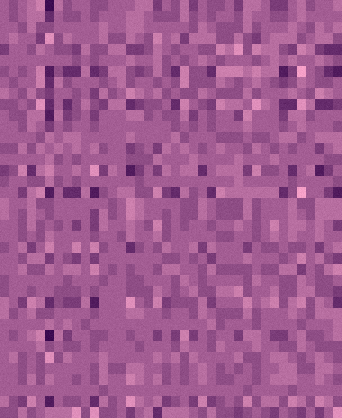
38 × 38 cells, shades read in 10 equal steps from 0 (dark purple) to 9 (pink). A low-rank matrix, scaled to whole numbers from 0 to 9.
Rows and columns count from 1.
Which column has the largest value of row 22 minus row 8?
6
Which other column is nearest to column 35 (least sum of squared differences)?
13
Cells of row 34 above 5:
8
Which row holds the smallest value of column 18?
38
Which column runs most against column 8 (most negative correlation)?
34
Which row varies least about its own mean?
36
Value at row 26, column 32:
4
